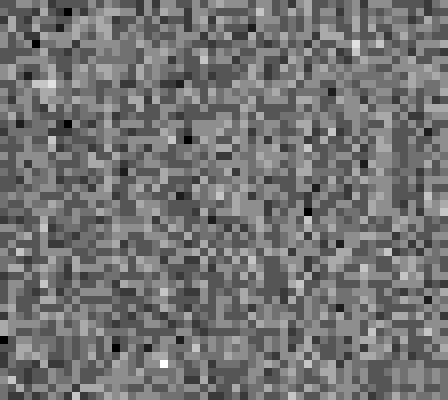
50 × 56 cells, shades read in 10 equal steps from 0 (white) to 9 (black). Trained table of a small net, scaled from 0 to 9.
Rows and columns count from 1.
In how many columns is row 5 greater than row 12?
22
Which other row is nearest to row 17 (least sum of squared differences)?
1
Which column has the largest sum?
24
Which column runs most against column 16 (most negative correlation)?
31
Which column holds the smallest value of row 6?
45
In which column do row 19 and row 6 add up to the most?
5
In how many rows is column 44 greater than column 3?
17
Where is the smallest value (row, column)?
46, 21
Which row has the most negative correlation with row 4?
32
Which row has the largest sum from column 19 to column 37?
42
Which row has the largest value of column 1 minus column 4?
43
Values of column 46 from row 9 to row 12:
4 5 4 6
